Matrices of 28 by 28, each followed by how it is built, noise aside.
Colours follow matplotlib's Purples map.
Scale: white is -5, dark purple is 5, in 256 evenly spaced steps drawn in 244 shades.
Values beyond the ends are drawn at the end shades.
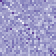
diagonal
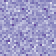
repeating columns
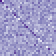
diagonal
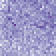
smooth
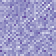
Hankel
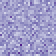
repeating columns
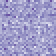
repeating columns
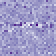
uneven rows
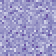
repeating columns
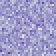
noise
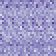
repeating columns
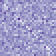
diagonal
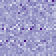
uneven rows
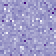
sparse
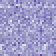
repeating columns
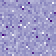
sparse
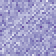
Hankel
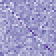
diagonal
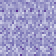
repeating columns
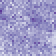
smooth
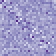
banded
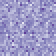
repeating columns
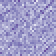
Hankel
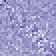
banded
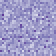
repeating columns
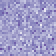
noise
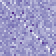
diagonal
